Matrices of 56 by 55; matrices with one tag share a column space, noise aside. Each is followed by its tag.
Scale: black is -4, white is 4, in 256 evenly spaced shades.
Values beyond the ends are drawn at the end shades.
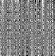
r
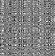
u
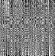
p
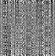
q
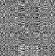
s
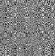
s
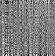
q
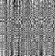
p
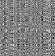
u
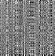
q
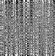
q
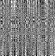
p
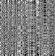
q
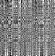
p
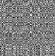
s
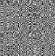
s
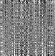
q
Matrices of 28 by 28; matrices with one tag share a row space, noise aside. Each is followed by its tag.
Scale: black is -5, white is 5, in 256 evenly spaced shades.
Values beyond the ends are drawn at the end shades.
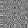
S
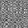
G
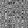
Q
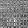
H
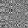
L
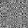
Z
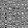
Q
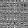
H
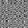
G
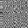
S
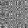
L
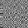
S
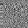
S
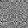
Z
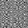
G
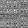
H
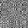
Z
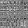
H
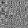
L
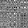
H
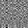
G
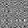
G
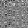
Q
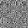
Z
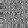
S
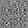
G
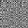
Z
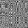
L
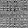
H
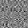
G
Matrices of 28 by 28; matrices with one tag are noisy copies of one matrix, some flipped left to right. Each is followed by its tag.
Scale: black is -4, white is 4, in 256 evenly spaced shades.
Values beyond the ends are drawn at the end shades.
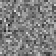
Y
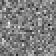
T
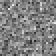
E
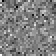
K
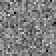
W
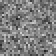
K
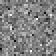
K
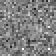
T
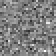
T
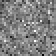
K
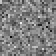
K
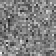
Y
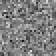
T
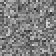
T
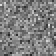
Y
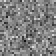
W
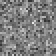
K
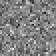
K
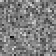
K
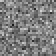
T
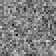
Y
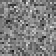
K
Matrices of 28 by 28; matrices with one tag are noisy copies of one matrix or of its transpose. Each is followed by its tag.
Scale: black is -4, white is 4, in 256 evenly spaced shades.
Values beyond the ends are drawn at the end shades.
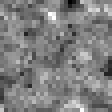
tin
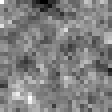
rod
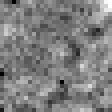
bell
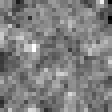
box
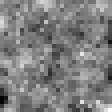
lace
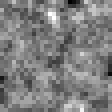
tin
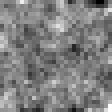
lace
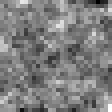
lace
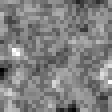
tin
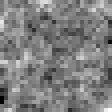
lace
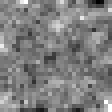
lace
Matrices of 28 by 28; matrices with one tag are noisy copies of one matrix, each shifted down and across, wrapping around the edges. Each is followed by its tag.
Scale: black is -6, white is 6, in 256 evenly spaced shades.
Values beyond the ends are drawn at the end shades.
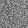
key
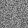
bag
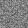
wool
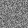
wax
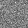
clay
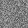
key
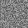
clay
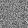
clay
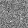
clay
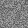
wool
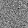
key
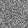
bag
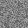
wax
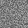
bag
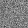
wax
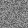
wool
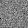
key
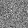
key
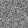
clay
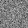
key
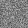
bag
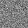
wool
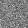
key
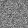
wool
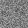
clay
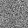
bag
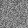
wax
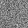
key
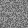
clay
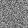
bag
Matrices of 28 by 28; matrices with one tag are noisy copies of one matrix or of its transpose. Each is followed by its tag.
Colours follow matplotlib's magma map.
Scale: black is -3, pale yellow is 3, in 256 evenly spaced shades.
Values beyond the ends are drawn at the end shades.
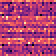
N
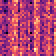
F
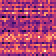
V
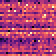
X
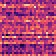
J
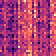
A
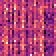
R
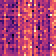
A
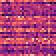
N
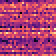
X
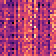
A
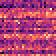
F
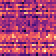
V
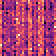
N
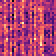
R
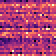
X
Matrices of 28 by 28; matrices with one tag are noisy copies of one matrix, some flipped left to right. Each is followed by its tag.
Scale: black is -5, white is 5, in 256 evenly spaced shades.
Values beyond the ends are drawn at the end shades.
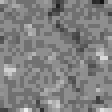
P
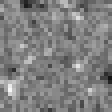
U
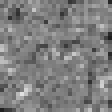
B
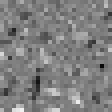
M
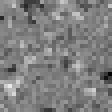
U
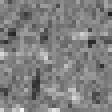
M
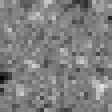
U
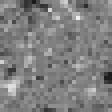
U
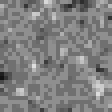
U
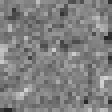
B
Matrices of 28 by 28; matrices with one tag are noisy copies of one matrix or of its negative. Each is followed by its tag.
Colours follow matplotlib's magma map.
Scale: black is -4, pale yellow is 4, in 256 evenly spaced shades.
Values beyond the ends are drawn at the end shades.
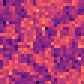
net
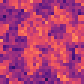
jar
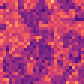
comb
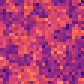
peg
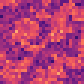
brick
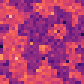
jar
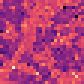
net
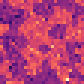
jar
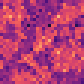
net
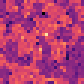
peg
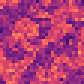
brick
